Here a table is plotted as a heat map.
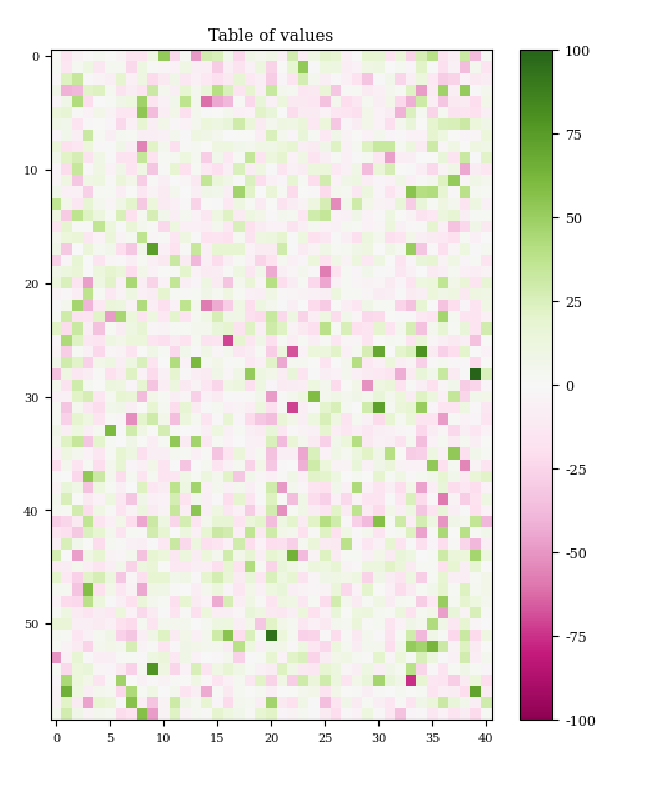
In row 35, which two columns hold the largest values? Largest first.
37, 31
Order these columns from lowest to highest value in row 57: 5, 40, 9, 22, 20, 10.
9, 22, 10, 5, 40, 20
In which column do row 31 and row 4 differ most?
30
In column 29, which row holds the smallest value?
29
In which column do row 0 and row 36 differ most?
38
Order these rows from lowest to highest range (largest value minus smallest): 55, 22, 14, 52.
14, 52, 22, 55
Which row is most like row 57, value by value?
20
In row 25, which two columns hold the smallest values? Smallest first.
16, 39
